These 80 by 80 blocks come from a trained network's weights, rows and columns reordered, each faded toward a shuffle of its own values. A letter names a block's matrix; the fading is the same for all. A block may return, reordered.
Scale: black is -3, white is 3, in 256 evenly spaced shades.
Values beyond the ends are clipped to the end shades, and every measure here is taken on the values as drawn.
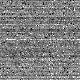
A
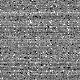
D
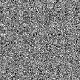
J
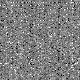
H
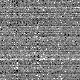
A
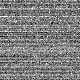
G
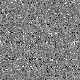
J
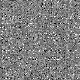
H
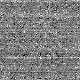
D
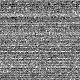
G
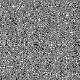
H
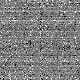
D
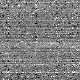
A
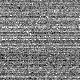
G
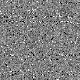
J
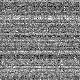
G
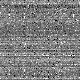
A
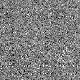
J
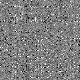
H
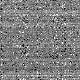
D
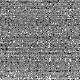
D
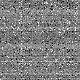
D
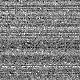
G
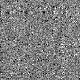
J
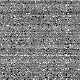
D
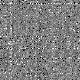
H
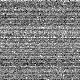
G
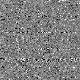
J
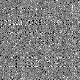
H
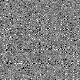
J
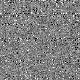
J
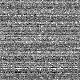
G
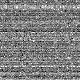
G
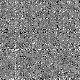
H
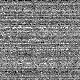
G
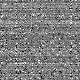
D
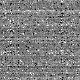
D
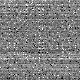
D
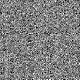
J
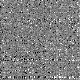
H
